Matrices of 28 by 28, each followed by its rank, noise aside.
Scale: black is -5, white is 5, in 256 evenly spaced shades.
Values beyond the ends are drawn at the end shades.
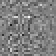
four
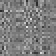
four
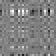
one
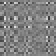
one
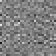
three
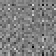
four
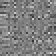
four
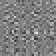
four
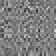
four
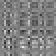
two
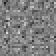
four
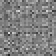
four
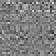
four
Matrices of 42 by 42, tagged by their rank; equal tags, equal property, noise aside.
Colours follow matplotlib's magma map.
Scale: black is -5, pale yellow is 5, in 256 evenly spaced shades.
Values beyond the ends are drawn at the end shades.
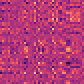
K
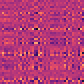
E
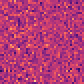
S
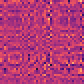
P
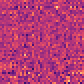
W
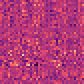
W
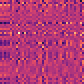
P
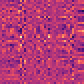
P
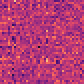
S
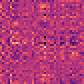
K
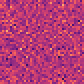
S
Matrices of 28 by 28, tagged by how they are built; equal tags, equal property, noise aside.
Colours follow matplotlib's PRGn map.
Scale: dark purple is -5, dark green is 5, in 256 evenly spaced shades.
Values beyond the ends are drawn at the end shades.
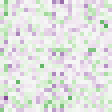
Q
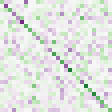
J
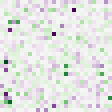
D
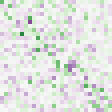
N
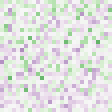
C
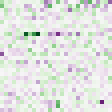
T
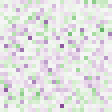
C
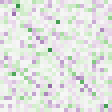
J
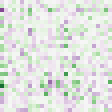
Q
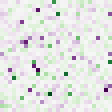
D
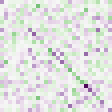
J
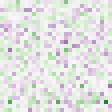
C
